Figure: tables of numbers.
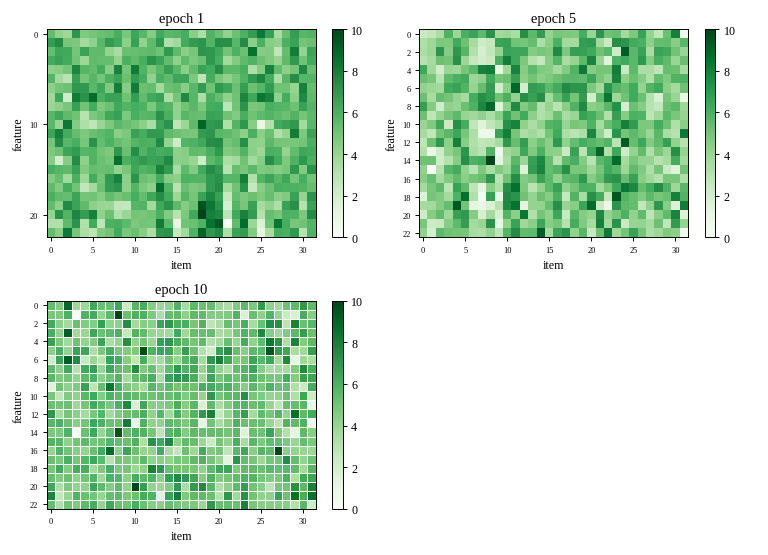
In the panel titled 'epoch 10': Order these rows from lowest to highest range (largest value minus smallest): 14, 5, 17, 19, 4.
19, 4, 17, 5, 14
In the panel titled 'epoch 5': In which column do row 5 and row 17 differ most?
24
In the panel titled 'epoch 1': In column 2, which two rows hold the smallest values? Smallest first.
7, 5
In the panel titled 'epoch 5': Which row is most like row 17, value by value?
10
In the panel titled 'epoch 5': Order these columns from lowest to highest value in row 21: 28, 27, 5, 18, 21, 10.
27, 10, 28, 18, 5, 21
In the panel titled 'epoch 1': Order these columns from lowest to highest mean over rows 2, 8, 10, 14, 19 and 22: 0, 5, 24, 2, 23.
5, 0, 24, 23, 2
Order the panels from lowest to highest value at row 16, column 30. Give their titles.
epoch 10, epoch 5, epoch 1
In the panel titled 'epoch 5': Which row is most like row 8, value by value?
4
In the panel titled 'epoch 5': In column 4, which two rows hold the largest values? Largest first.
19, 12
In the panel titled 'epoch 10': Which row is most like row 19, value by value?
8
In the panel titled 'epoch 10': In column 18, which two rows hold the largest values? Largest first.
20, 12
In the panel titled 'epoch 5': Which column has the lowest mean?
9
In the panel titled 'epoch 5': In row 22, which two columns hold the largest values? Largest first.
14, 22
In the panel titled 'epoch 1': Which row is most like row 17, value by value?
9
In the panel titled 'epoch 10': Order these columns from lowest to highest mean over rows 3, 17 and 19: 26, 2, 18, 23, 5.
26, 18, 23, 5, 2
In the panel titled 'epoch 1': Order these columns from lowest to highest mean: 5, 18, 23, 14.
5, 14, 18, 23
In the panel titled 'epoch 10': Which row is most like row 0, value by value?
3
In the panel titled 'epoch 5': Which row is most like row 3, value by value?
1
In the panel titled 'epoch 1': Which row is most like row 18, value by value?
15
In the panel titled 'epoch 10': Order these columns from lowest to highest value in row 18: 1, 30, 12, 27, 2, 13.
30, 2, 27, 1, 13, 12
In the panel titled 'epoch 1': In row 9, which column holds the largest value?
13
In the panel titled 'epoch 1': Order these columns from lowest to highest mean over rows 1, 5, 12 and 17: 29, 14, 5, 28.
14, 5, 28, 29
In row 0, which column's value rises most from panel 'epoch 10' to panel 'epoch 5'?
21
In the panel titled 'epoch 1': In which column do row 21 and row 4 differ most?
21
